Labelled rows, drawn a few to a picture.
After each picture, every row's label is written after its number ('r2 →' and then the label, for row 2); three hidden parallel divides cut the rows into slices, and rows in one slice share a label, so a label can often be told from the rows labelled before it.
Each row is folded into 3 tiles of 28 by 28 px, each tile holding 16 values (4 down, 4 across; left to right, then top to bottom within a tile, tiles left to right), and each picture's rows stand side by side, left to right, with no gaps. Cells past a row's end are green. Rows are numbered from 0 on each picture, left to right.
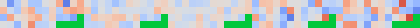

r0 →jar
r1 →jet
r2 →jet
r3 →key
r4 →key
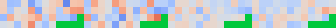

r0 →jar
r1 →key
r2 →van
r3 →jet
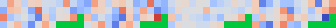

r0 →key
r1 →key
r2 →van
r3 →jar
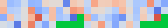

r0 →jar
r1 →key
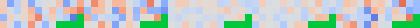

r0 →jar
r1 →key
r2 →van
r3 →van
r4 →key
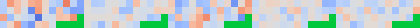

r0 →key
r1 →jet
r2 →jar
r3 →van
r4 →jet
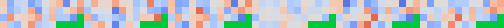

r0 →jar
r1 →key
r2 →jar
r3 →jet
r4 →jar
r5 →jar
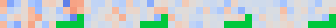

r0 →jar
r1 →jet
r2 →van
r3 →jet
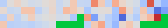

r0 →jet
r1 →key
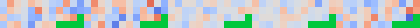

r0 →key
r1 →key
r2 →jet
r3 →jet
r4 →jar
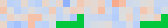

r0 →jet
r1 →van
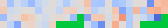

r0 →jet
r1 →jar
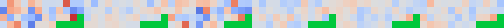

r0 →key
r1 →jet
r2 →key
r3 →jet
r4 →van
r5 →van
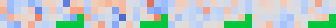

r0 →jar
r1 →key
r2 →van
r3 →van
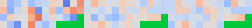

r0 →jar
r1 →van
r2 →van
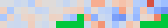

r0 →jet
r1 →key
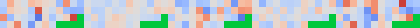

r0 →key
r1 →jet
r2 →jar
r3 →jet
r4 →key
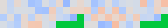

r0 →jet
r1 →jet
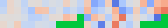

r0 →van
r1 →jar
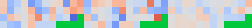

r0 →jar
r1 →key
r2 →jet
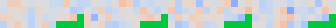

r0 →van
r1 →van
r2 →jet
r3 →jet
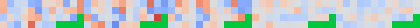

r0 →jar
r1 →key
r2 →key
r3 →van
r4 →jet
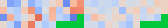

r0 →jar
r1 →jet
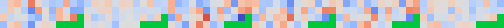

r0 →key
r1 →van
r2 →jar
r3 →jar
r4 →jar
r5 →van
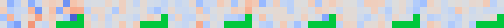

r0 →jar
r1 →van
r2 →jet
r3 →jet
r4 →van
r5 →van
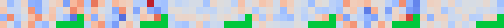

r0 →jar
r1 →key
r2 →jet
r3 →van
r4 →key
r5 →van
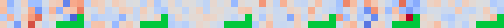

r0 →jar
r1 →van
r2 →jet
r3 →van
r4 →key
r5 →van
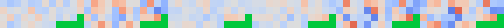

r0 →jet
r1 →key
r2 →van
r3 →van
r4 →key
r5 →key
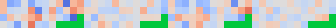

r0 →jar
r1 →van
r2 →jar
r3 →van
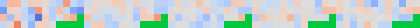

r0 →key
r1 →van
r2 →van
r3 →jet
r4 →jet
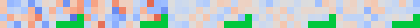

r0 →jar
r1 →key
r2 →jet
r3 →jet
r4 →van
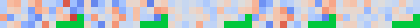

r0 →key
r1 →jar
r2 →jet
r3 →jar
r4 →van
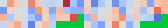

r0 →key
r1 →jar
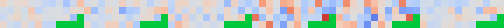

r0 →jet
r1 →jet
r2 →van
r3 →key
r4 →key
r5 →jet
